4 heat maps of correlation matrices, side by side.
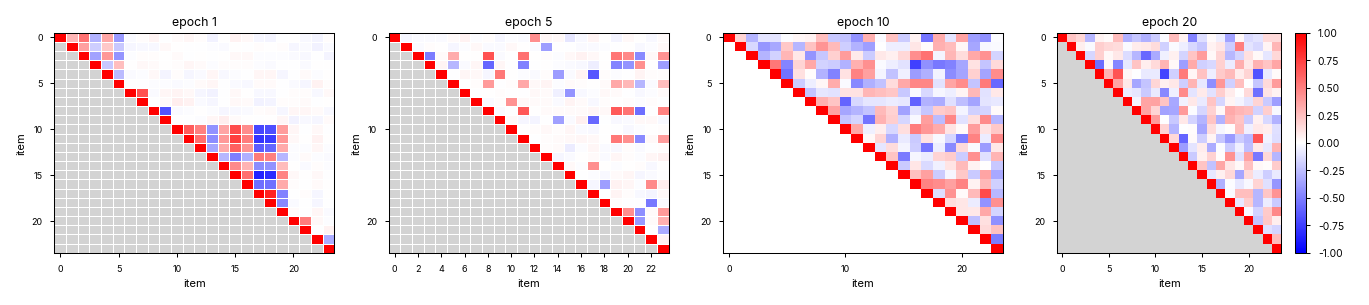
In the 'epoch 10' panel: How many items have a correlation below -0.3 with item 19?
3
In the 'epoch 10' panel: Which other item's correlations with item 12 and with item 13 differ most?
9
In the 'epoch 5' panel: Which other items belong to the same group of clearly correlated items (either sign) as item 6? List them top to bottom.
15
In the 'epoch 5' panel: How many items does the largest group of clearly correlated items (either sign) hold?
9
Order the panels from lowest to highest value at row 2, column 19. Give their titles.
epoch 20, epoch 1, epoch 10, epoch 5
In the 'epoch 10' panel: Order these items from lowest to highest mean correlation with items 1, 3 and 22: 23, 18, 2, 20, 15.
18, 23, 20, 2, 15
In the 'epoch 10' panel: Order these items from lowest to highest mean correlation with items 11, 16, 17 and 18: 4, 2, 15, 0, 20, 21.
0, 4, 20, 15, 21, 2
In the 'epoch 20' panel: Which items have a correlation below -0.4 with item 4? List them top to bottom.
3, 11, 21
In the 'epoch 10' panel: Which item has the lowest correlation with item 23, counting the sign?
5
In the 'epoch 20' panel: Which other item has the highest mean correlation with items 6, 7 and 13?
4
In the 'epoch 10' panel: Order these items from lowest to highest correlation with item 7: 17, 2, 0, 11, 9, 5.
2, 17, 11, 5, 0, 9
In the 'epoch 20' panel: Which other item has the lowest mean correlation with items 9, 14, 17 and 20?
0
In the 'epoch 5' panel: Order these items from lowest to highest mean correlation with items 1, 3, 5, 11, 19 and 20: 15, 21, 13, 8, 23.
21, 13, 15, 23, 8
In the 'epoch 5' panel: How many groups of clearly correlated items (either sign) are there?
7
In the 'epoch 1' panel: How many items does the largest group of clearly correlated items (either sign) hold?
10
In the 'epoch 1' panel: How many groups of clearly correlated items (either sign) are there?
6
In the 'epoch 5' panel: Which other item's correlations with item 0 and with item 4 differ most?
17
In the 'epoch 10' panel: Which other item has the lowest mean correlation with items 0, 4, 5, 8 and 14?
11
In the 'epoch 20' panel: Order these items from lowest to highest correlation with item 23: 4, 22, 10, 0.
10, 4, 0, 22
